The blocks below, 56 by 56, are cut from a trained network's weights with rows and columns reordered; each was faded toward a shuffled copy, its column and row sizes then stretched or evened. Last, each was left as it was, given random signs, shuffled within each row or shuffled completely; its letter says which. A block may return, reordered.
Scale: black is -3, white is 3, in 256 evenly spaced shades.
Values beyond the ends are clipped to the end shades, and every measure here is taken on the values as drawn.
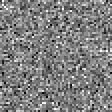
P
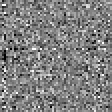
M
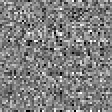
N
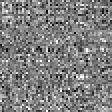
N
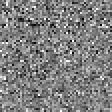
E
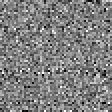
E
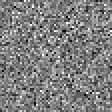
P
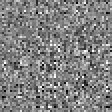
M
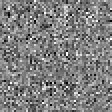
M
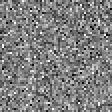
P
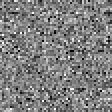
E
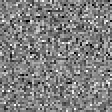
E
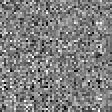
N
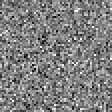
P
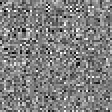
N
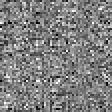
N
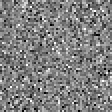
P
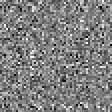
N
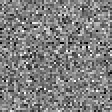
E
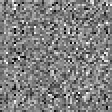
N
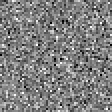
P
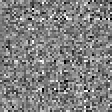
M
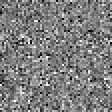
M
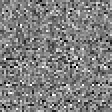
E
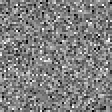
P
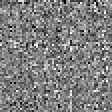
M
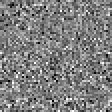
E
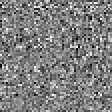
N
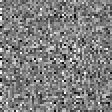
M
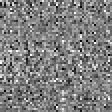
N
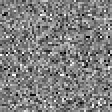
E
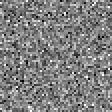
P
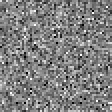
P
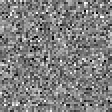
E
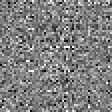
N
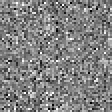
M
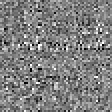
N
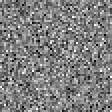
P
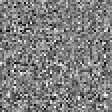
M
